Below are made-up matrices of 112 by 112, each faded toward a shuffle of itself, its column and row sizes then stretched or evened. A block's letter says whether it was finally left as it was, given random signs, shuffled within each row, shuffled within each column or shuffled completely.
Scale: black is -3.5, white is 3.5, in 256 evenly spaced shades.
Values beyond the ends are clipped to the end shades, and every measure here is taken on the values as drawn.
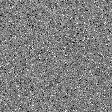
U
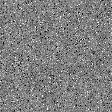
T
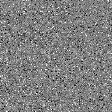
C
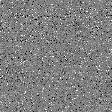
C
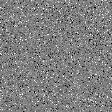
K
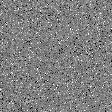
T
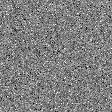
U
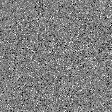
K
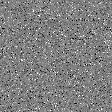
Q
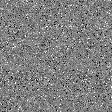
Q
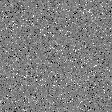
Q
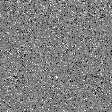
K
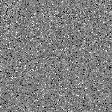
C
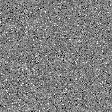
C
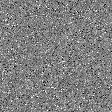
U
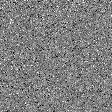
Q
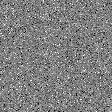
U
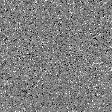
K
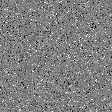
Q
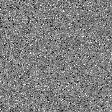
Q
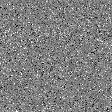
Q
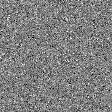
Q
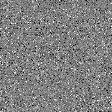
K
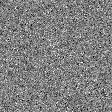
U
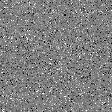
C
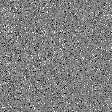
K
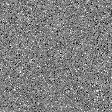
T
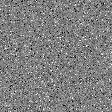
Q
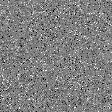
C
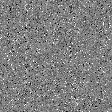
T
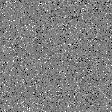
C
